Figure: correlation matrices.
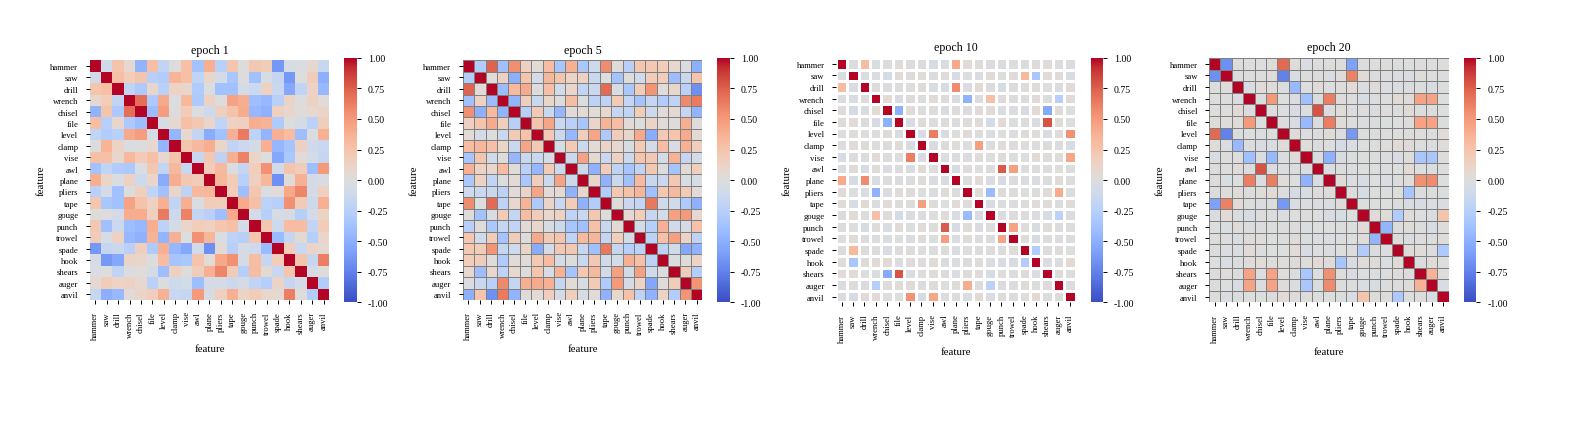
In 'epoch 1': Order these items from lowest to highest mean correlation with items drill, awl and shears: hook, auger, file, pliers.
auger, hook, file, pliers
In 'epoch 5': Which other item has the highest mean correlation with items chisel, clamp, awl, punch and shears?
hammer
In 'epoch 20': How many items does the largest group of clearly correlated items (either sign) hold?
6
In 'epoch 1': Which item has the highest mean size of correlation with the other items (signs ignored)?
level
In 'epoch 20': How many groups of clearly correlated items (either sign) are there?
7
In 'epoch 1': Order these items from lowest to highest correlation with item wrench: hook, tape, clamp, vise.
clamp, hook, vise, tape
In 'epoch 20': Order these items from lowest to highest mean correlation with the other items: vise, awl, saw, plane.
vise, saw, awl, plane
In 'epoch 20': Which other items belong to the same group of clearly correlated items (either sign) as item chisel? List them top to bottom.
awl
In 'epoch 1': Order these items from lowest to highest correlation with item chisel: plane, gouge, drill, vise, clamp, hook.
drill, plane, clamp, hook, vise, gouge
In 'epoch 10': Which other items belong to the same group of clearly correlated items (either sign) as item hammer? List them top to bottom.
drill, plane
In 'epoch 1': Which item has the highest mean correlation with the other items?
tape
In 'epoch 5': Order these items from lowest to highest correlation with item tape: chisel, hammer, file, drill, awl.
chisel, awl, file, hammer, drill
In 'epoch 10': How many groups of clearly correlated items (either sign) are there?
7
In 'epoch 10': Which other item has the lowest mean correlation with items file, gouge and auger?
chisel
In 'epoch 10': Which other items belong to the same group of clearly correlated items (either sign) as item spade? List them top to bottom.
saw, hook
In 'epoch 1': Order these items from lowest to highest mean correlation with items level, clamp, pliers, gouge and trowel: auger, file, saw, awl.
auger, saw, file, awl
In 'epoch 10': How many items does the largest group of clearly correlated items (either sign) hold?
4
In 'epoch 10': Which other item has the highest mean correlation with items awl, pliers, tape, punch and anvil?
trowel
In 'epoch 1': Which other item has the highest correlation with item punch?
file
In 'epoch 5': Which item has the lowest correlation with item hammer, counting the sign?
anvil
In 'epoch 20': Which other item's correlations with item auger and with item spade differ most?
plane
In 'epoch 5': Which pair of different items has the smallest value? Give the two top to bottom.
drill, anvil
